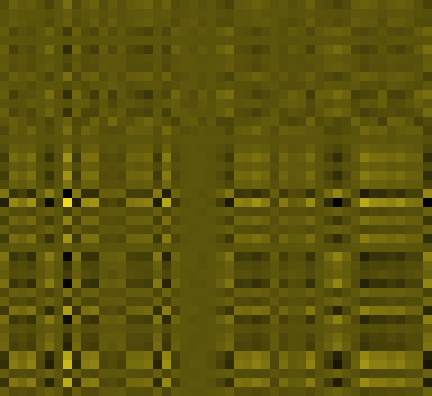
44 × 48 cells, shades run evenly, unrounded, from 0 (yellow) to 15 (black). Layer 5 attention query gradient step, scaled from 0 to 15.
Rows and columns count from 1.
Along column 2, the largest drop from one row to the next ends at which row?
23
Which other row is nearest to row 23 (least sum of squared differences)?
41
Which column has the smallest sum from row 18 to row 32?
8
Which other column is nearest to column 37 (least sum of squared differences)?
39
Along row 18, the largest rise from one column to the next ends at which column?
9
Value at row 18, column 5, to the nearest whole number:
10
